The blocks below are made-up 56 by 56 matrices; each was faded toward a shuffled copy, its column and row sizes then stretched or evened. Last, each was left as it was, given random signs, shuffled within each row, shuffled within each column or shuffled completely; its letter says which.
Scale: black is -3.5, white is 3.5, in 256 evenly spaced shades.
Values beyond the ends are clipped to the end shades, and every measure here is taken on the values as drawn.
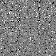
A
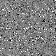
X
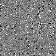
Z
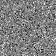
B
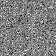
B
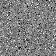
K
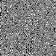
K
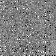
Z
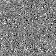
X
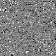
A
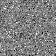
X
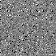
A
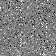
K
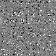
Z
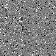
Z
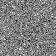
B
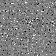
X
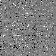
Z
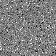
B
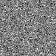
B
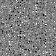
K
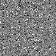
Z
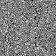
K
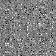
A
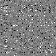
A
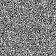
B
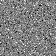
B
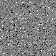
X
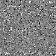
Z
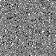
A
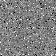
X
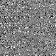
Z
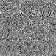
A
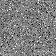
B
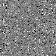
K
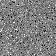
B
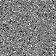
K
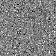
K
